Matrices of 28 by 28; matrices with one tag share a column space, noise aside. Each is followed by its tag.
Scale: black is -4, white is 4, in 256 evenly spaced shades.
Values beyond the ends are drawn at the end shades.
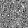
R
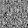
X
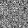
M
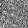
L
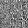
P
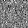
R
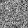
M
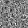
X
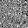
L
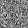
X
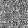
R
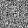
L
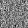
M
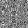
R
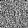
L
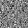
R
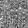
P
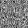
X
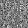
M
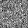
R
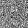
X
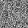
L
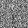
P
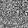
L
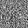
P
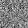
M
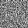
L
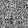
P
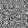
P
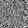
L
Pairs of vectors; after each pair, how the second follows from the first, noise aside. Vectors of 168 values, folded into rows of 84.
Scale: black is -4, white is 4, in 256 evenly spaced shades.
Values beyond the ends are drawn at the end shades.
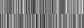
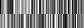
wrapped around, scaled up.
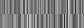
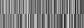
sign-scrambled.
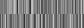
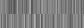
negated, shrunk.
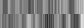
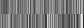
sign-scrambled.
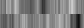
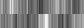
wrapped around, negated.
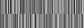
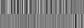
wrapped around, negated, partly zeroed.
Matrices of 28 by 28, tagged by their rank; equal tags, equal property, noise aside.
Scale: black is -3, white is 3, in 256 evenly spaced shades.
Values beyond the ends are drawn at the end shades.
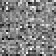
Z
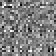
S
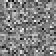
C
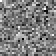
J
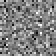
J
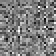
S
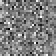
J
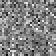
J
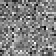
J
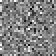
J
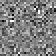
Z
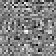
S
